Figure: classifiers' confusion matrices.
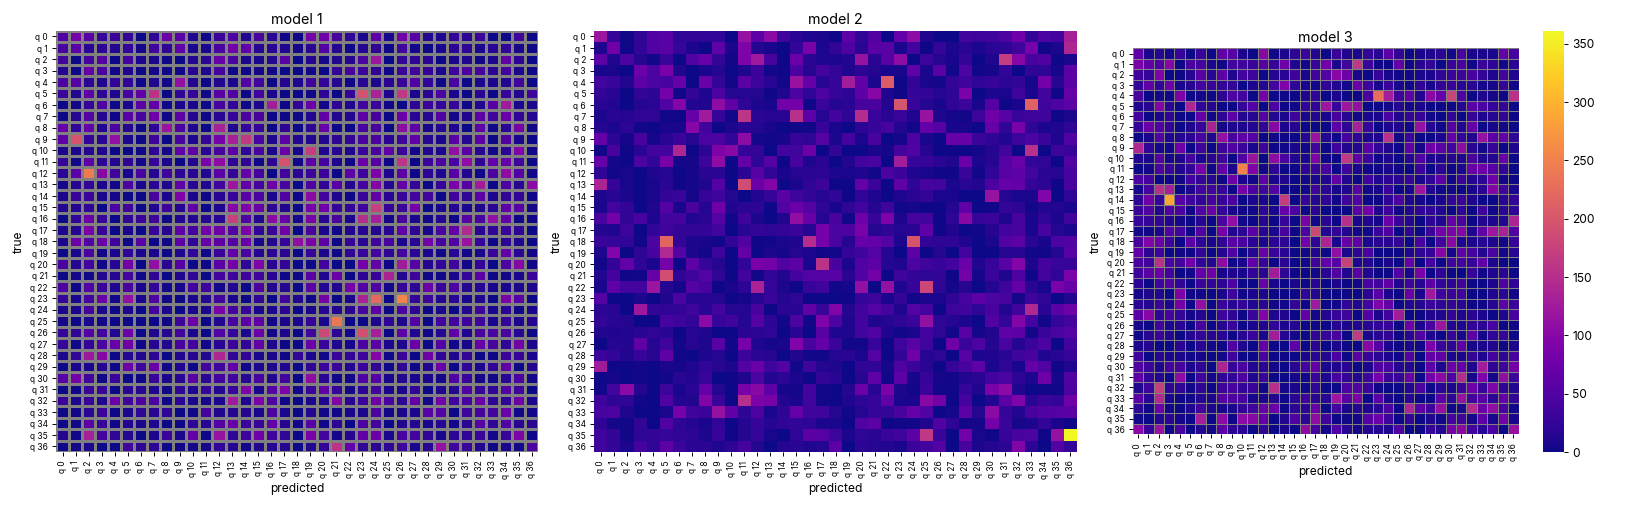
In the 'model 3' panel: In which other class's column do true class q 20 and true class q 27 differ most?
q 21
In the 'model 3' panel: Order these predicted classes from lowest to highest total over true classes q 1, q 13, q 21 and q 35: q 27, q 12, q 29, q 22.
q 29, q 22, q 12, q 27
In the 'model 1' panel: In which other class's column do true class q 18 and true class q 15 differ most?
q 24
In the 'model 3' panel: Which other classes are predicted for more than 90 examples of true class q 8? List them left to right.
q 17, q 24, q 33
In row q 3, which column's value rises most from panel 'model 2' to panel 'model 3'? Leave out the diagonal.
q 14
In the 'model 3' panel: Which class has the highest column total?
q 2
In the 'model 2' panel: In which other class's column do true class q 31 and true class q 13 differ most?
q 0
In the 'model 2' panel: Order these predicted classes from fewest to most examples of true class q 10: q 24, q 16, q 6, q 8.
q 8, q 24, q 16, q 6
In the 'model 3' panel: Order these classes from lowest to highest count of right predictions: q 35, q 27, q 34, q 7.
q 27, q 35, q 34, q 7
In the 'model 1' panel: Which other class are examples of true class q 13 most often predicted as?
q 32
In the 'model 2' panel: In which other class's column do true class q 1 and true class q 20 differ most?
q 17
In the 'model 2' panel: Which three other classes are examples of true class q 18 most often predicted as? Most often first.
q 5, q 24, q 16
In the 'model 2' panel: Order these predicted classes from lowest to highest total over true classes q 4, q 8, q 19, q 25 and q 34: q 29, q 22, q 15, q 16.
q 29, q 16, q 15, q 22
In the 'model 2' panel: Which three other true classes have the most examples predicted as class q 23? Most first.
q 6, q 11, q 2
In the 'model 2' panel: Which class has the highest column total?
q 36
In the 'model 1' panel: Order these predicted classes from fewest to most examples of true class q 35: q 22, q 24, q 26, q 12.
q 22, q 26, q 24, q 12
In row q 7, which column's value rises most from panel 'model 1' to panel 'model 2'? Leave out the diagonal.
q 11
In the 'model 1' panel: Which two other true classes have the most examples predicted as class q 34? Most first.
q 6, q 12
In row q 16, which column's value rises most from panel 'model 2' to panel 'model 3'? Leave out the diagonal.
q 36
